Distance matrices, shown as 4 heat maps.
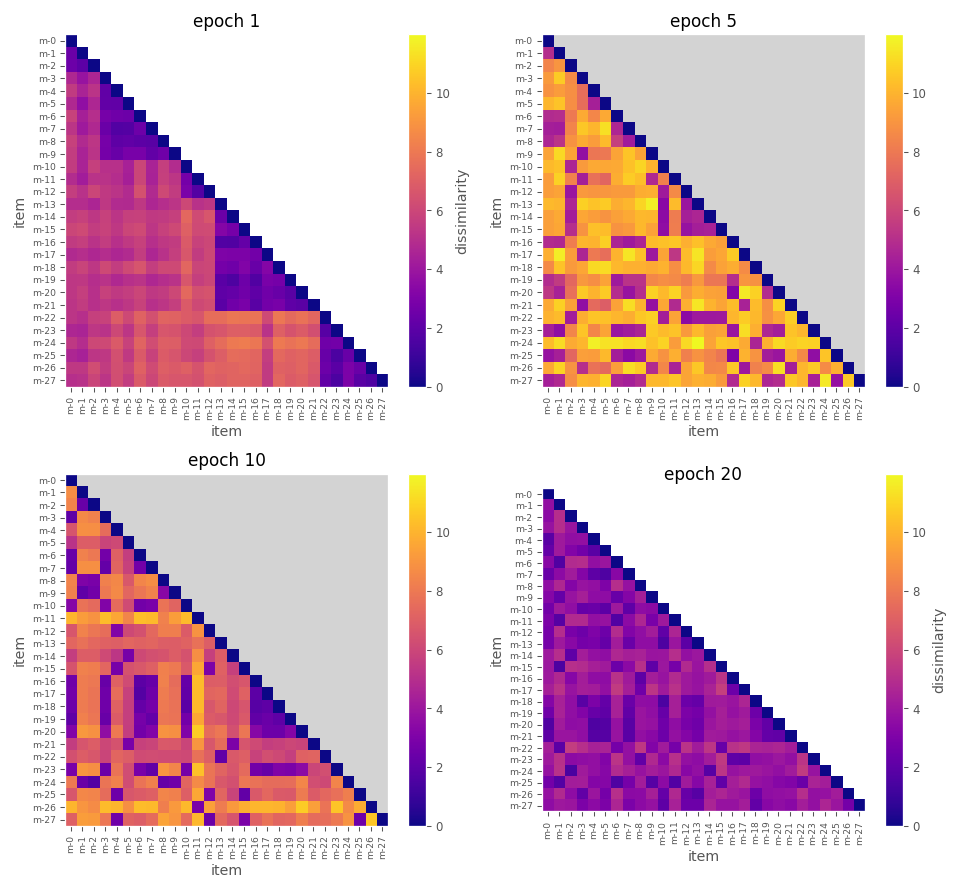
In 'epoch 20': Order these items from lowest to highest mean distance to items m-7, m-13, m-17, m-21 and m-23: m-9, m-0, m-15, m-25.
m-0, m-25, m-9, m-15
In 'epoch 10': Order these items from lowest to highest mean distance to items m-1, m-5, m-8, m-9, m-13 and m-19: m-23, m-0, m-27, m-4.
m-0, m-23, m-4, m-27
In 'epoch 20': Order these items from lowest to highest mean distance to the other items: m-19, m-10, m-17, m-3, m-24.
m-10, m-19, m-3, m-24, m-17
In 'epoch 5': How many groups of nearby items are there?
5
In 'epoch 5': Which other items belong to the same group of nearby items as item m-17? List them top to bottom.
m-3, m-9, m-11, m-21, m-26
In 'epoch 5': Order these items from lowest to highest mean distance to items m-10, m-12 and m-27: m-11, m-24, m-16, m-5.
m-16, m-11, m-5, m-24
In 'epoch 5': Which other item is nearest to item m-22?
m-12
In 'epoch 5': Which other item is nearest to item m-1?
m-23
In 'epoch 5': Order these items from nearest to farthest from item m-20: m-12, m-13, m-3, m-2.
m-2, m-12, m-13, m-3
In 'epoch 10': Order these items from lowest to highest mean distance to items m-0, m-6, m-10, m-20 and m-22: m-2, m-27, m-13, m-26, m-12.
m-13, m-12, m-27, m-2, m-26
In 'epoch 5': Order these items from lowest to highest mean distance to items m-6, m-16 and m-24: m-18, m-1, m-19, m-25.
m-25, m-19, m-1, m-18
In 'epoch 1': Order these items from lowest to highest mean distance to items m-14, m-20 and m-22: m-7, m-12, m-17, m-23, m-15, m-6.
m-17, m-15, m-23, m-7, m-6, m-12
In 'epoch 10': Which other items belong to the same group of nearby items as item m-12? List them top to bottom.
m-4, m-15, m-25, m-27
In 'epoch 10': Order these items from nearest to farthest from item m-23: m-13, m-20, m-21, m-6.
m-6, m-20, m-21, m-13
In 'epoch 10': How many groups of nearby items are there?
6
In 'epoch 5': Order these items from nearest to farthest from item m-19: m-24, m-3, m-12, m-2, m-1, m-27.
m-27, m-1, m-2, m-12, m-3, m-24
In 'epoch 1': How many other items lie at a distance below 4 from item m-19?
8
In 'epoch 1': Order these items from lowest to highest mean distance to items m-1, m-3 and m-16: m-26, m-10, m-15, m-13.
m-13, m-15, m-10, m-26
